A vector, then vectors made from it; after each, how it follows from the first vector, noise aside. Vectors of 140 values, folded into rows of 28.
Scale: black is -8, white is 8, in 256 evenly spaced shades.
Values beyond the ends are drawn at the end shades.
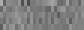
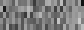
wrapped around, scaled up.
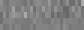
reversed, negated, partly zeroed.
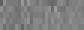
negated, shrunk.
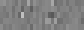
wrapped around, negated, partly zeroed.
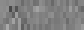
wrapped around, partly zeroed.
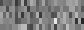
wrapped around, scaled up.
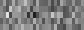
wrapped around, scaled up.
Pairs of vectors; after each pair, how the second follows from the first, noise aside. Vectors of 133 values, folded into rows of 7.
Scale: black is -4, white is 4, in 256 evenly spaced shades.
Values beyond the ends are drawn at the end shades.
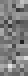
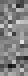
negated.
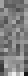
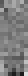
negated, partly zeroed.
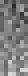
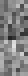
wrapped around, negated.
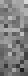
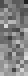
negated.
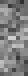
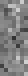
negated, partly zeroed.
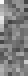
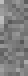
shrunk.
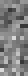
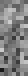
negated.
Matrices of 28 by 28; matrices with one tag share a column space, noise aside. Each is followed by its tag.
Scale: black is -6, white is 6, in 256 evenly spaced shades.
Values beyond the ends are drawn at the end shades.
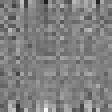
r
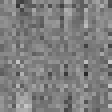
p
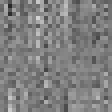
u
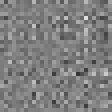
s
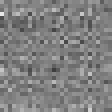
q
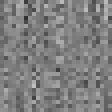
u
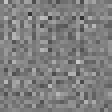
s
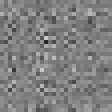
q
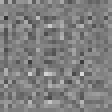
s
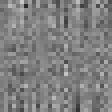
p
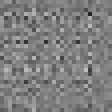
q
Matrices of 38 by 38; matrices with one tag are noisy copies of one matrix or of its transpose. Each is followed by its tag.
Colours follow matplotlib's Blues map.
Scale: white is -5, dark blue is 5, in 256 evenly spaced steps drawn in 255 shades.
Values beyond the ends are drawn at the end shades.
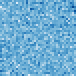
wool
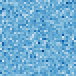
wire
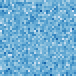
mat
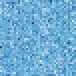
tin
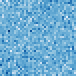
wool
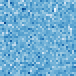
mat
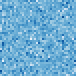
wire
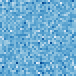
wire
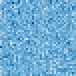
tin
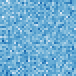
wool
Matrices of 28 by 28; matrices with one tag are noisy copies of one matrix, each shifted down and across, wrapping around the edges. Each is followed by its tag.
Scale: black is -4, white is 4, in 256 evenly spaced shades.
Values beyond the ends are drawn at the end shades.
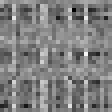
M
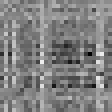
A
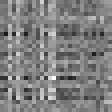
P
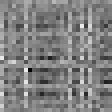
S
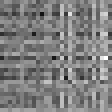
P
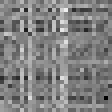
P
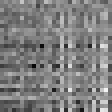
P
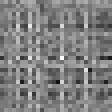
S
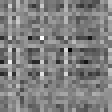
S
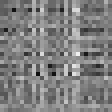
P
